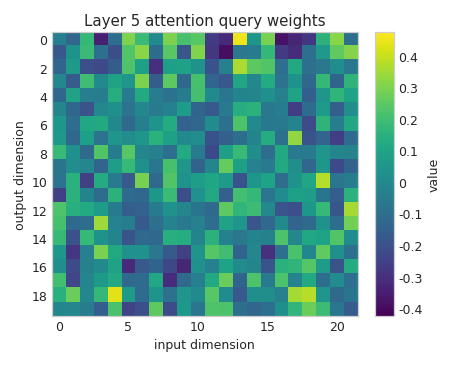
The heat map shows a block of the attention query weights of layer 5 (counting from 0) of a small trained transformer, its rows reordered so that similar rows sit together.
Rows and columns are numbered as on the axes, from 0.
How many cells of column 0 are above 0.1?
6
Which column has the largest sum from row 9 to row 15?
19
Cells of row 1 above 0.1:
8
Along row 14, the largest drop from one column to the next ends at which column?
1
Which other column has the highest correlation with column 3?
0
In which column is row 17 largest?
12
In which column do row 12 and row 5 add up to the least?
17
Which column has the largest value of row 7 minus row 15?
15
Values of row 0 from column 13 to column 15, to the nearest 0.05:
0.45 0.05 0.3
